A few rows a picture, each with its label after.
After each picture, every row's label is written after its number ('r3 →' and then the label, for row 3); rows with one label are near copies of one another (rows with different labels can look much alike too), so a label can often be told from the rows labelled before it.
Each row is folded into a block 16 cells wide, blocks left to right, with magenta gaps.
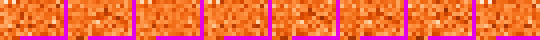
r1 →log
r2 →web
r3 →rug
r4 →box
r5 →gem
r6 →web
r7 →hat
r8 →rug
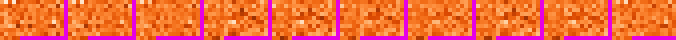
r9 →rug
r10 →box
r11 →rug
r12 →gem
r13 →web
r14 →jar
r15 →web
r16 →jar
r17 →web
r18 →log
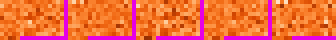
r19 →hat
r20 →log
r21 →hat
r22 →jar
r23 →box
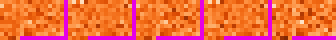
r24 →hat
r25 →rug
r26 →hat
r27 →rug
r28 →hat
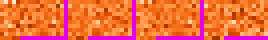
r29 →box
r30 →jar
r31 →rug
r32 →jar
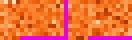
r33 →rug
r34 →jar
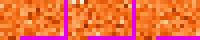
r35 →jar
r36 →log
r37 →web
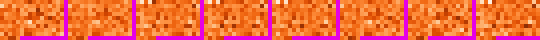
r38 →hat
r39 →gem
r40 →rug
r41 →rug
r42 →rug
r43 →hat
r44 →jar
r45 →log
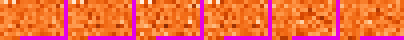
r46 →rug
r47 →rug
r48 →rug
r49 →rug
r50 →gem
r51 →jar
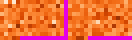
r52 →box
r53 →web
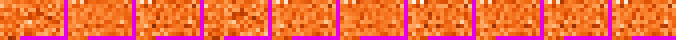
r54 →web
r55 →log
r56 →log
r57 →gem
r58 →box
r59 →rug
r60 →rug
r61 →log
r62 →rug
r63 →box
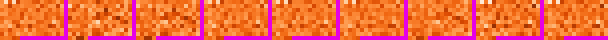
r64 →box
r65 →jar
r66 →web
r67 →box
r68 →box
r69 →log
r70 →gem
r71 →log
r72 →rug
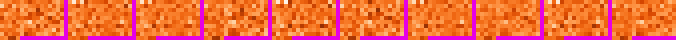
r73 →hat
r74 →box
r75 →box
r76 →jar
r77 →log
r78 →jar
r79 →box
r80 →gem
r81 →box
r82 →hat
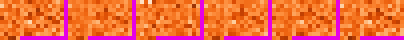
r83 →hat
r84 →jar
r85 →box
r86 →gem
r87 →gem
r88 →jar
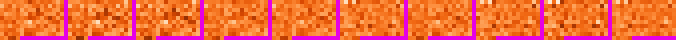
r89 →hat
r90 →web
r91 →gem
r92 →jar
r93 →hat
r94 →rug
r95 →web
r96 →log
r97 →rug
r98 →log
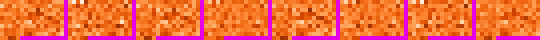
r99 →gem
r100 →log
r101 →web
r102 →box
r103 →web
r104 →rug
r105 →box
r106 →web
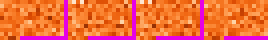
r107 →jar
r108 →log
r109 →log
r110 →hat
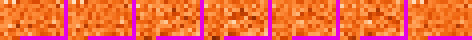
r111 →box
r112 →log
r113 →hat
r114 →web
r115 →jar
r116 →gem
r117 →log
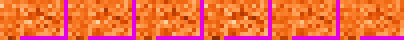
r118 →web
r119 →jar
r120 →jar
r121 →web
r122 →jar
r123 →web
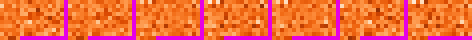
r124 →jar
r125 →hat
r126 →rug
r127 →log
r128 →box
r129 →hat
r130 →rug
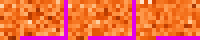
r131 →gem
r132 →jar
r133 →rug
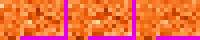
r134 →hat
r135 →web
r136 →web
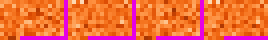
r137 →web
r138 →log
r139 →jar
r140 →log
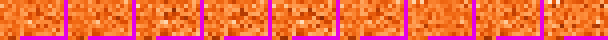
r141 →hat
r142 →gem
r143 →jar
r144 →hat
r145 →web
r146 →gem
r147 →log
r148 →hat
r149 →box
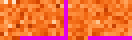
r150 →box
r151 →hat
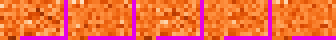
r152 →gem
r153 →box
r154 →web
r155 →hat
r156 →box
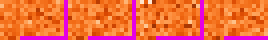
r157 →gem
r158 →hat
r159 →box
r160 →jar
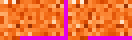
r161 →rug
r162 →box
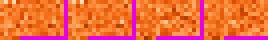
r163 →box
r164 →log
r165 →web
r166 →hat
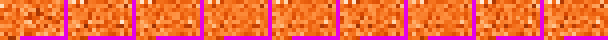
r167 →hat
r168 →box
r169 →box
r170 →box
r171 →log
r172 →rug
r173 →box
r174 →rug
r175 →log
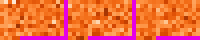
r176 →log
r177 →jar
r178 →jar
